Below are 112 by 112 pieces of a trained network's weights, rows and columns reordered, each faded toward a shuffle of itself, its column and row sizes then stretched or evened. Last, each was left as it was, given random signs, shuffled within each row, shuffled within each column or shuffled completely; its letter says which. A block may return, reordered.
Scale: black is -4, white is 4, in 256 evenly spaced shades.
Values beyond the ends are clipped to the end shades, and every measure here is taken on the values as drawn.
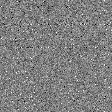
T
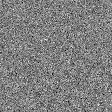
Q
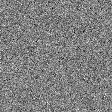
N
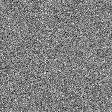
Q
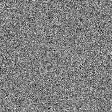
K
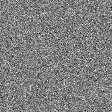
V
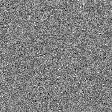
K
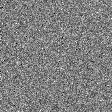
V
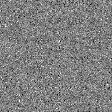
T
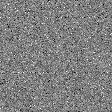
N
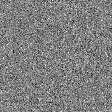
V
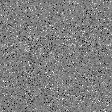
K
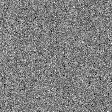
V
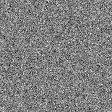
Q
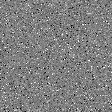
N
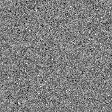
K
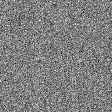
V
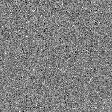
T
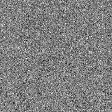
T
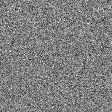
N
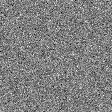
Q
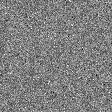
Q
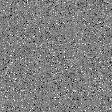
K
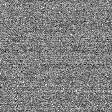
T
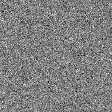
K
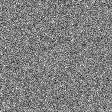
Q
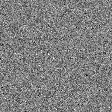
N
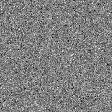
Q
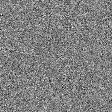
K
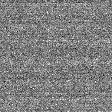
T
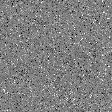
V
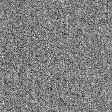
V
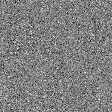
N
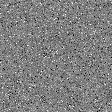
Q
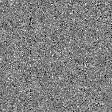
K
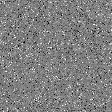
N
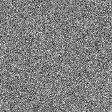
V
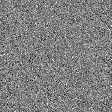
T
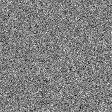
N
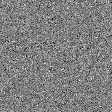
N
